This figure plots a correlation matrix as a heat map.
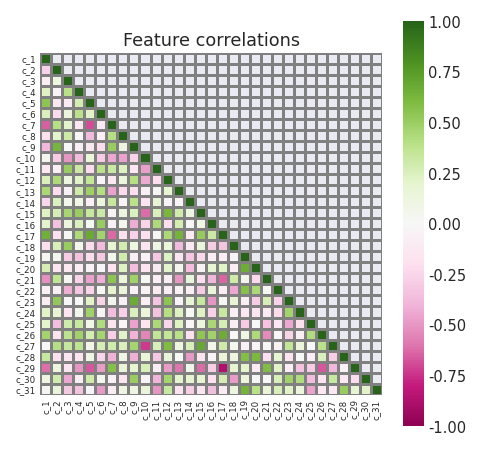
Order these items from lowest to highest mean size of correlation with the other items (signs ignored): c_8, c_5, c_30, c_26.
c_8, c_30, c_5, c_26
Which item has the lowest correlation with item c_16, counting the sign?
c_23
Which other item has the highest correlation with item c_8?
c_7
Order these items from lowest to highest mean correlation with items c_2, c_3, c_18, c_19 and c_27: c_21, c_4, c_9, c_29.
c_29, c_4, c_21, c_9
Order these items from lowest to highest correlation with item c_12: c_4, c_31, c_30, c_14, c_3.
c_14, c_3, c_4, c_31, c_30
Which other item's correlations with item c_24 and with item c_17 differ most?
c_26
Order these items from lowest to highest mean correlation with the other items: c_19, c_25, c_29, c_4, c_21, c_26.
c_29, c_21, c_25, c_19, c_4, c_26
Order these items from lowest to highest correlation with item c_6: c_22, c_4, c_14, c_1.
c_22, c_14, c_1, c_4
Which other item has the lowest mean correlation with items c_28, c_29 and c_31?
c_6
